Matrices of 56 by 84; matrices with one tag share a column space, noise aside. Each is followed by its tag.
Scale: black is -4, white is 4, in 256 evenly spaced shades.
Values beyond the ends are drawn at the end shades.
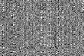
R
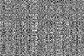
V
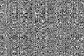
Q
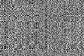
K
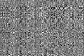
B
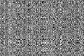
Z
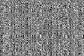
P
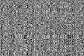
P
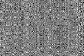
R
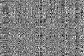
Q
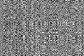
V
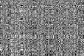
P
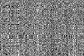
P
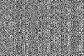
V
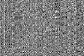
R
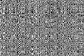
Q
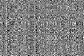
V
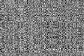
K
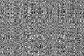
Q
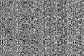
Z
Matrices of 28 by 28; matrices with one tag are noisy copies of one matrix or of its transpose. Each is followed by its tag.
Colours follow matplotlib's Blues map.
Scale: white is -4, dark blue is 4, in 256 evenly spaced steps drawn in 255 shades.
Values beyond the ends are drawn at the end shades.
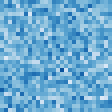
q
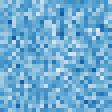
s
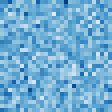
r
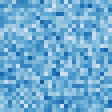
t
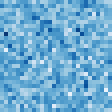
t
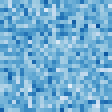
s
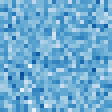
s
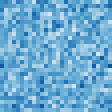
r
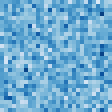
t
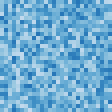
t
